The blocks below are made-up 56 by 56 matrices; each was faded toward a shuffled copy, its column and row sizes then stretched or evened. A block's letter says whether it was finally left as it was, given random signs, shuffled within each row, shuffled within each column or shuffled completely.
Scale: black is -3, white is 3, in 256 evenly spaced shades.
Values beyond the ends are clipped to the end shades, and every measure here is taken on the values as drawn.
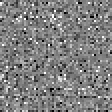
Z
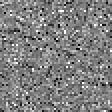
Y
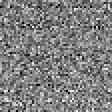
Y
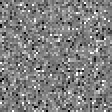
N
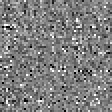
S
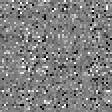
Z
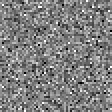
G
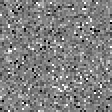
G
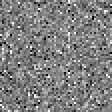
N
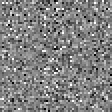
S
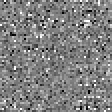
S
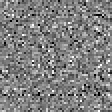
Z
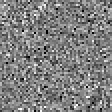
N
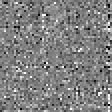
S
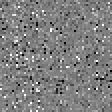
N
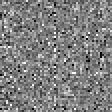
N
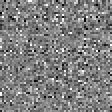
Z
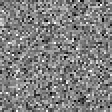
G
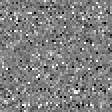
Y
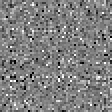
Z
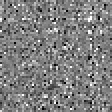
Z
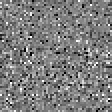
S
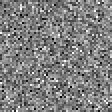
G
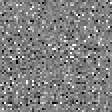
Z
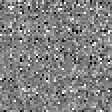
S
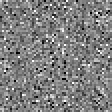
N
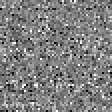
Y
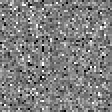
N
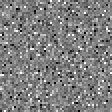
G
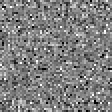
Y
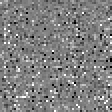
S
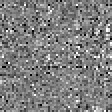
S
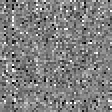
Z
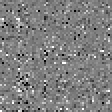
S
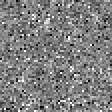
Y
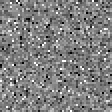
G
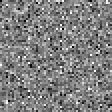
N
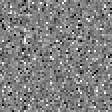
N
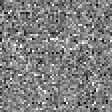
Y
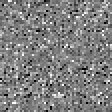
Y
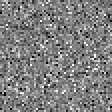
G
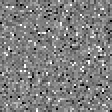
G
